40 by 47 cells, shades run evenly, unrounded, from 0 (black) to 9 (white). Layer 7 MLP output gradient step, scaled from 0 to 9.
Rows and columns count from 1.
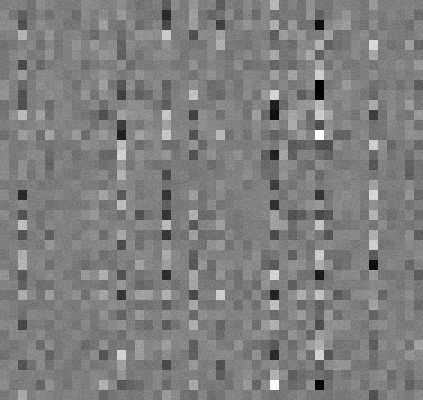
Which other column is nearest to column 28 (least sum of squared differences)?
1
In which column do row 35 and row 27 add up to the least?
42
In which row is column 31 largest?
39
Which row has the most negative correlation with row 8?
9
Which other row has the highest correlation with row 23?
26
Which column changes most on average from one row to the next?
36
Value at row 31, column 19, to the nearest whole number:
3
